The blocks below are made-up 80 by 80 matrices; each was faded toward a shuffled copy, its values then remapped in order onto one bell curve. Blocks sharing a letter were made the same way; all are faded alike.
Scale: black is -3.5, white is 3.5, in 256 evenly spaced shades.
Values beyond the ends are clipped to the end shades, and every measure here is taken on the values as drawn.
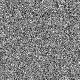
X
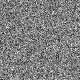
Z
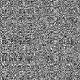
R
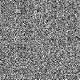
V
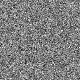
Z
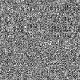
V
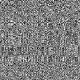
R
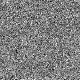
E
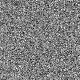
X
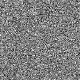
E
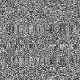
R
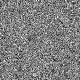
X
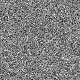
Z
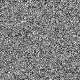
E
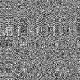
R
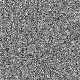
X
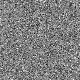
Z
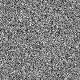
Z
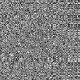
R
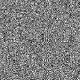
V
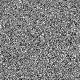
X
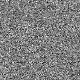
E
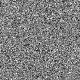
E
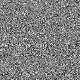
E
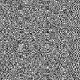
R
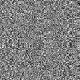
R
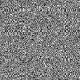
R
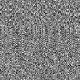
R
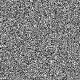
X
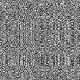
R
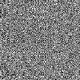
V
